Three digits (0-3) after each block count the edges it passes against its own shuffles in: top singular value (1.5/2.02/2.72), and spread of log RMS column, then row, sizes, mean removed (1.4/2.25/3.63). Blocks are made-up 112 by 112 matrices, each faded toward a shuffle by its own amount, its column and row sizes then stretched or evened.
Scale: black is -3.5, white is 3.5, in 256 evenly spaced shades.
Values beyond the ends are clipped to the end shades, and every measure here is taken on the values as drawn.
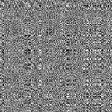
3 2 2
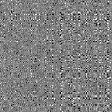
3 2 2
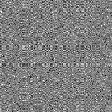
3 1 1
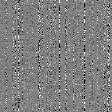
2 3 0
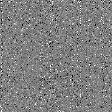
1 2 1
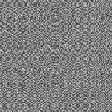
3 1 0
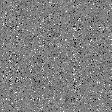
0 2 1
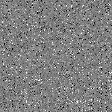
0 1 0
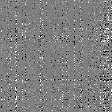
1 3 2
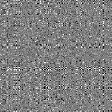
3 2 2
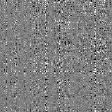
2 3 2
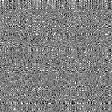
3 0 2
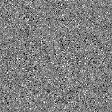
1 1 1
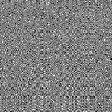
3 1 1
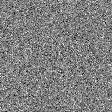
0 0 0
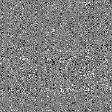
0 2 2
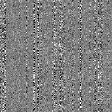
2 3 0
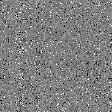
1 2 1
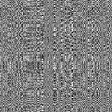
3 3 0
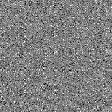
2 1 0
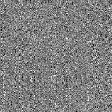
2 2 0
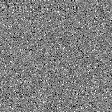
1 0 1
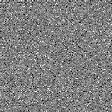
2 0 1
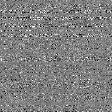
0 1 3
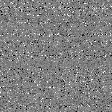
0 0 2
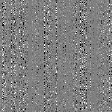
1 3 0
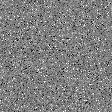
0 0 0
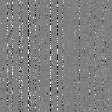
3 3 0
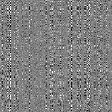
3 3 1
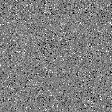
1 1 1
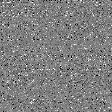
0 1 2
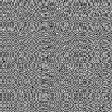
3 1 0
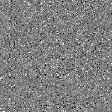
1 1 1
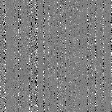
1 3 0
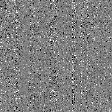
1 2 1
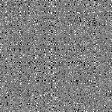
2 2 2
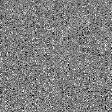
0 2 1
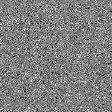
0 1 2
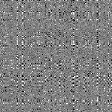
3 2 2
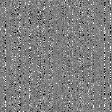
1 3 0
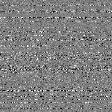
1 0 3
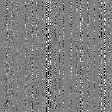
2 3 0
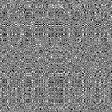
3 1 2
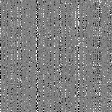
3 3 0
